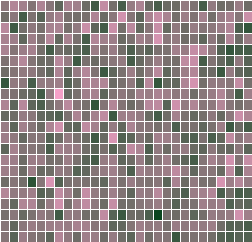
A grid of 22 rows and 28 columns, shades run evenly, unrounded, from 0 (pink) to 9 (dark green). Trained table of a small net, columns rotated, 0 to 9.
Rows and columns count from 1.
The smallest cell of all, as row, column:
9, 7
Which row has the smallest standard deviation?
21
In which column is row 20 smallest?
27
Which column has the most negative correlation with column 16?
22
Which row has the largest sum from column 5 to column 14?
5
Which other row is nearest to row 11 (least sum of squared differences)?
20
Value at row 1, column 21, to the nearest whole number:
4
